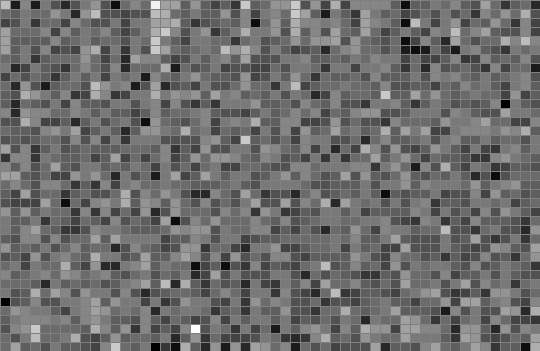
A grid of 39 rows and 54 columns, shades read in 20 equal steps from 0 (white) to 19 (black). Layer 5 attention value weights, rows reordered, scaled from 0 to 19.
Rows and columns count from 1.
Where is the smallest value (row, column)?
37, 20
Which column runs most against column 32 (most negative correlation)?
24
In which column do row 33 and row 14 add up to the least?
34
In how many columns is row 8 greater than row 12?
25
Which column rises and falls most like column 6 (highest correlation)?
43
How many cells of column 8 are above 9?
30
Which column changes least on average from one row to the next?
9
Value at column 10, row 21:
15
